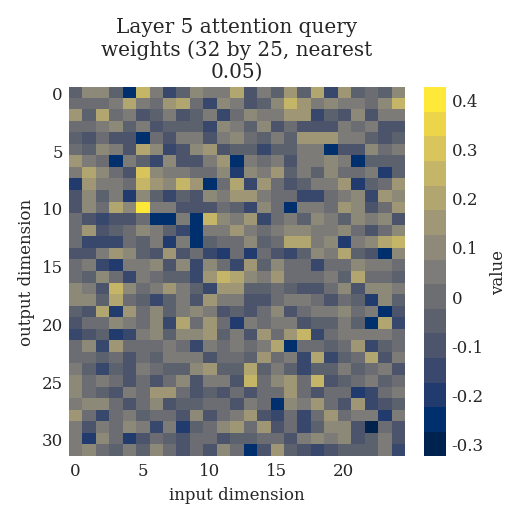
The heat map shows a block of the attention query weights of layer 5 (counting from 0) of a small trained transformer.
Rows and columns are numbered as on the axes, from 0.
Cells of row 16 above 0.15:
3
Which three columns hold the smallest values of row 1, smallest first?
10, 13, 14
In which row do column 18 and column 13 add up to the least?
31
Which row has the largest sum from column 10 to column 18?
16
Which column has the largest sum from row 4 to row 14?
5
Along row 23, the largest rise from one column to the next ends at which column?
18
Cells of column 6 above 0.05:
10
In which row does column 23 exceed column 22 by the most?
20
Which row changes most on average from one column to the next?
0
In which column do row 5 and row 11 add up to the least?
7
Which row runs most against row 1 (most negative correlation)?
24
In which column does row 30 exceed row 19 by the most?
23
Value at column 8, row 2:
-0.1
